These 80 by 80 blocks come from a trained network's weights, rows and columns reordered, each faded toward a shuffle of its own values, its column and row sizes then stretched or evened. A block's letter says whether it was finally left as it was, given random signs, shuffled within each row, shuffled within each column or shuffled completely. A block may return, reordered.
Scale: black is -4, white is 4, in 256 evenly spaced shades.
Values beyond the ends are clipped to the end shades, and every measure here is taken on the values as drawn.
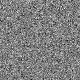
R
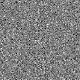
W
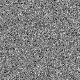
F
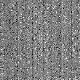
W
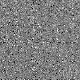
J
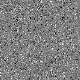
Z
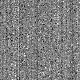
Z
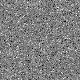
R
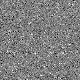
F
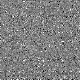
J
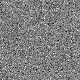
R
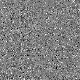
J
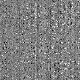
W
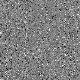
Z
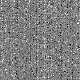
Z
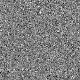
J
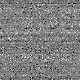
W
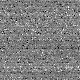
F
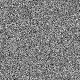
R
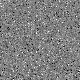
R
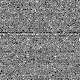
F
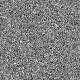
R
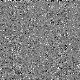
J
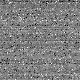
F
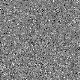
F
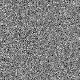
Z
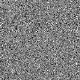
J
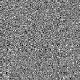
W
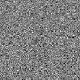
W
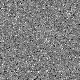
R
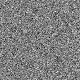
R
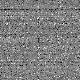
W
